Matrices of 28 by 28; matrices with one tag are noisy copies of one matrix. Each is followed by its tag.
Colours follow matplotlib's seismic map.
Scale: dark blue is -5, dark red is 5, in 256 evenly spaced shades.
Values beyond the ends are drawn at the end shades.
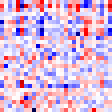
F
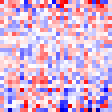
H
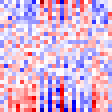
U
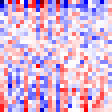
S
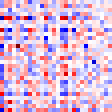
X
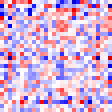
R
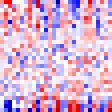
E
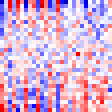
S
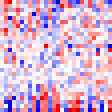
E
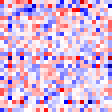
R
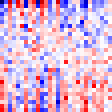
S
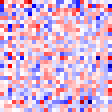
R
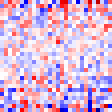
H
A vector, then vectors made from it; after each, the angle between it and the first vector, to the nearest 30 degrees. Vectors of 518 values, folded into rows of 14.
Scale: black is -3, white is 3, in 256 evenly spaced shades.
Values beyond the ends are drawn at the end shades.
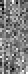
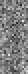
60 degrees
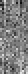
30 degrees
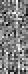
90 degrees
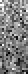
120 degrees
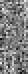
120 degrees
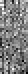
150 degrees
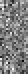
150 degrees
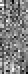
150 degrees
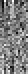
60 degrees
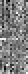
60 degrees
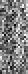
90 degrees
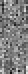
60 degrees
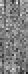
150 degrees
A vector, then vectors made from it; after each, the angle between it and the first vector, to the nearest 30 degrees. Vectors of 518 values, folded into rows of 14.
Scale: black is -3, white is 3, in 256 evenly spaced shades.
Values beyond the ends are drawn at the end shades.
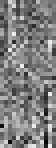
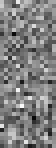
120 degrees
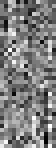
30 degrees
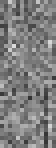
30 degrees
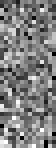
60 degrees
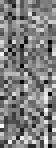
150 degrees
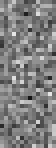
60 degrees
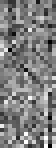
150 degrees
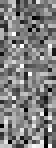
30 degrees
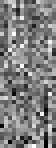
30 degrees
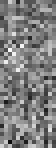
30 degrees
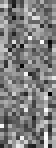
150 degrees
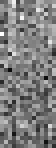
60 degrees
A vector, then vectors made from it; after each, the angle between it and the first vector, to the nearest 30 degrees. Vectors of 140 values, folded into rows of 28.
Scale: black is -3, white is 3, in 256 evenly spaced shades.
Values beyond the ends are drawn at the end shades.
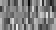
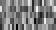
150 degrees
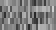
120 degrees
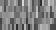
150 degrees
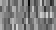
30 degrees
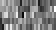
90 degrees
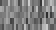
150 degrees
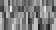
60 degrees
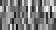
150 degrees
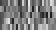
150 degrees
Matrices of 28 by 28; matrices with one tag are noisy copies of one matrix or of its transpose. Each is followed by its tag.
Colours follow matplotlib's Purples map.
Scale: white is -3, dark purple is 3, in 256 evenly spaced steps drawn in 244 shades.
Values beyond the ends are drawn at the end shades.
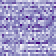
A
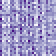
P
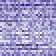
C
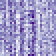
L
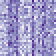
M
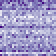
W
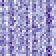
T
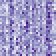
T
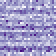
T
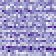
T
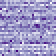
A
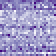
W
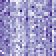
W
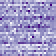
A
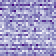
C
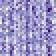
T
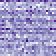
P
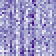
L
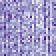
C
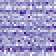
T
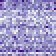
W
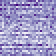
C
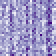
T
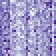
W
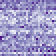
W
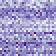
M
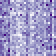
W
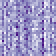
A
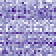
M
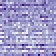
C
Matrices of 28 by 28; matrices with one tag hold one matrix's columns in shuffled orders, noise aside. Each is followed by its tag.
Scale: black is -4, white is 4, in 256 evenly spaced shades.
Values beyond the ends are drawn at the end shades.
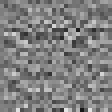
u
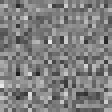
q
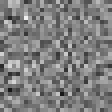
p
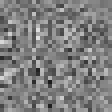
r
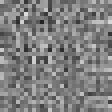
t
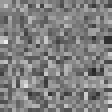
q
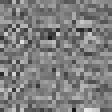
u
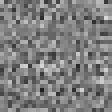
p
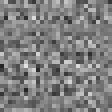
p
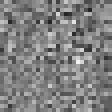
t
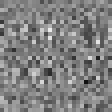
r
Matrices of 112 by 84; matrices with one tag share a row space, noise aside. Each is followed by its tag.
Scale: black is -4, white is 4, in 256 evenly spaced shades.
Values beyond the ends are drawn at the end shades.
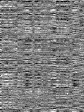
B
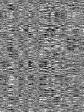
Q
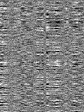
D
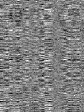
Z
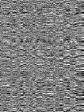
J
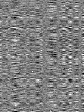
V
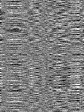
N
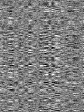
Q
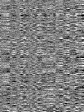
J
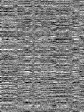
B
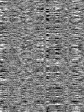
D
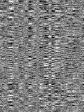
Q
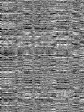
B
